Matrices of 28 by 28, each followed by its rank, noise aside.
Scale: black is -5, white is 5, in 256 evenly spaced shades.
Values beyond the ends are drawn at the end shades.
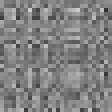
three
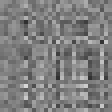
two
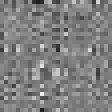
four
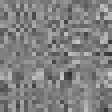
four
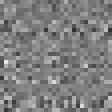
four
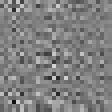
three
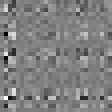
two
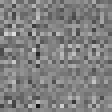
four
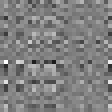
two
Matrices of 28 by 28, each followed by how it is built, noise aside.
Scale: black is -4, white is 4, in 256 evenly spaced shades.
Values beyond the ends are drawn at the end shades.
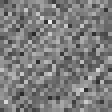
Hankel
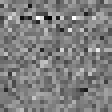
uneven rows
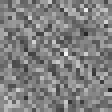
Toeplitz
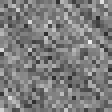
Toeplitz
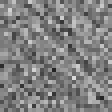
Toeplitz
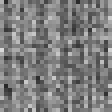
blocks
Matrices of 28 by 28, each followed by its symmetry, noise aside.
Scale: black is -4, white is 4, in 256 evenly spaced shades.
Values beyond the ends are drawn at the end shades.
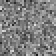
antisymmetric.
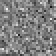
antisymmetric.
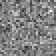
symmetric across the other diagonal.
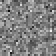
antisymmetric.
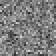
no symmetry.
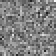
symmetric across the other diagonal.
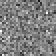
antisymmetric.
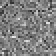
symmetric.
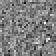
symmetric.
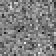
no symmetry.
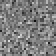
no symmetry.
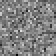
symmetric.
